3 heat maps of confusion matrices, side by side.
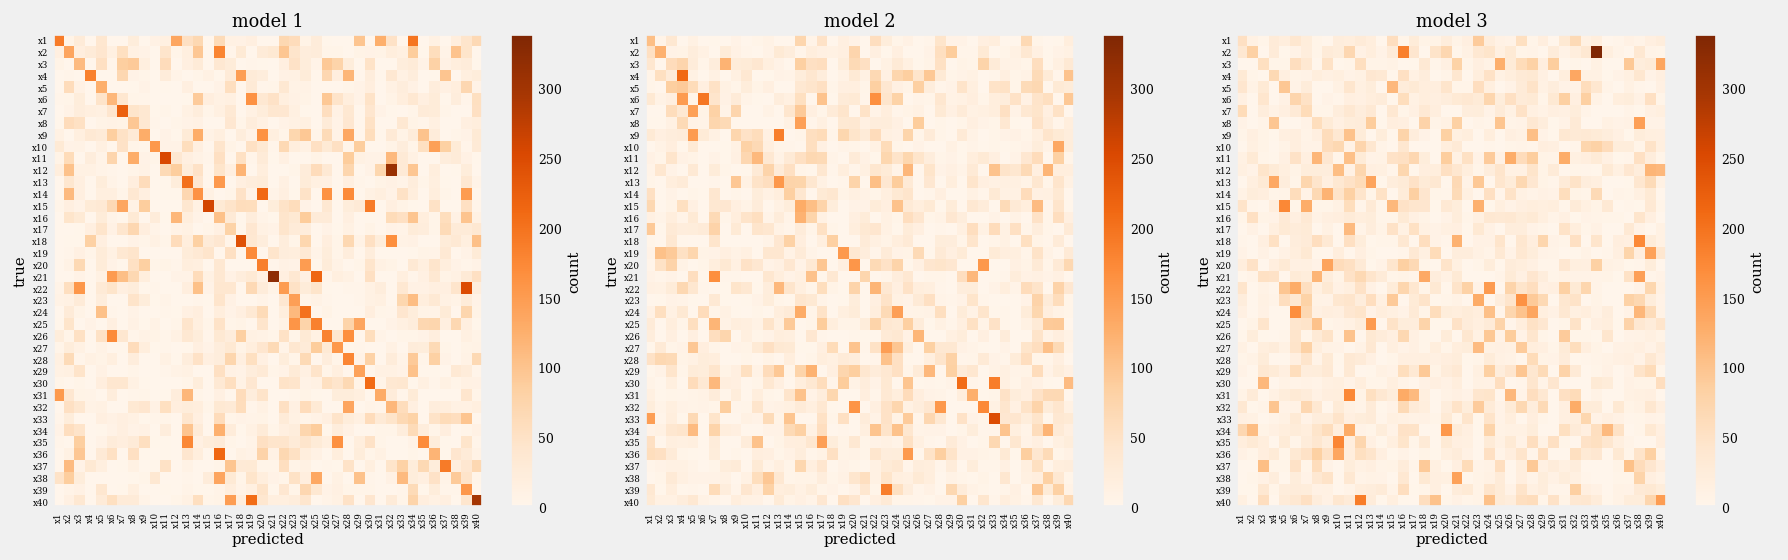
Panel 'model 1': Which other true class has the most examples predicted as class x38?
x2
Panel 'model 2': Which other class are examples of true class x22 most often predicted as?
x13
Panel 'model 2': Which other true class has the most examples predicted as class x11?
x35
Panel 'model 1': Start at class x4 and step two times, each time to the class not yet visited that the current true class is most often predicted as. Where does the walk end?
x32
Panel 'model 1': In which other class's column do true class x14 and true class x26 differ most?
x20
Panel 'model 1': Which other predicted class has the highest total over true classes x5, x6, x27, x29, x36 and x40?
x19
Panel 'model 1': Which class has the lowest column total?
x10
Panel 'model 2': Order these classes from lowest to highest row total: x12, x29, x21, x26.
x26, x21, x12, x29
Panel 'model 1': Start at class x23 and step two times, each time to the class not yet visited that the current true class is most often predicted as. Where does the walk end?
x16
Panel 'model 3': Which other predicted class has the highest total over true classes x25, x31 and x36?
x13
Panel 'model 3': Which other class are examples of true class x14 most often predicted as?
x9
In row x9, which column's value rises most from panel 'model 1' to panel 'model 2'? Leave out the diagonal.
x13
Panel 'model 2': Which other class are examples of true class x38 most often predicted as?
x12
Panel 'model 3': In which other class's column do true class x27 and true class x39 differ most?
x23
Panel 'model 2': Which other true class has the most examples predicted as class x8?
x3
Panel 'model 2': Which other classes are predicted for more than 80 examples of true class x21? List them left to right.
x7, x16, x31
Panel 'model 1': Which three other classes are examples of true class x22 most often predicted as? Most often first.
x39, x3, x14
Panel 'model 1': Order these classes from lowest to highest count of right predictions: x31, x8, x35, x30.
x8, x31, x35, x30
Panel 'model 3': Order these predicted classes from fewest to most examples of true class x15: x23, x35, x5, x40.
x40, x35, x23, x5
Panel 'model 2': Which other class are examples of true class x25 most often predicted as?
x7
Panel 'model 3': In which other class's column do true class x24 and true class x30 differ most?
x6
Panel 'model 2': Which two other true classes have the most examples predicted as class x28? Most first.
x32, x36
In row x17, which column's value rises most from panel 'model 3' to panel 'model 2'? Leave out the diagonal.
x1
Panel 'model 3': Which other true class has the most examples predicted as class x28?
x24
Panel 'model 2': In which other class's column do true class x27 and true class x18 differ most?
x23
